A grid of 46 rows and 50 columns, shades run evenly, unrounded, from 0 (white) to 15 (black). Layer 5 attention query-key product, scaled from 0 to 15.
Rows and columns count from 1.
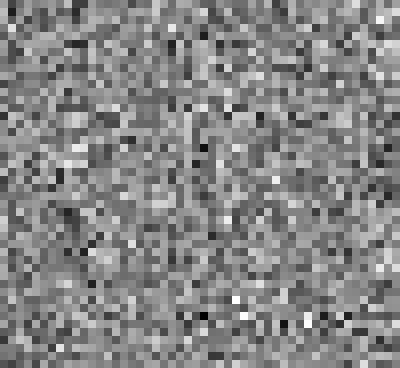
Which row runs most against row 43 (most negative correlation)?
29
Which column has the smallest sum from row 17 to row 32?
24
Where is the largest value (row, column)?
40, 26
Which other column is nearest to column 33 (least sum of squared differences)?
15
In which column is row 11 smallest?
43
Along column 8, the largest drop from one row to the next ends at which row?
44
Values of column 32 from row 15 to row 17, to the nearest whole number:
4 5 8
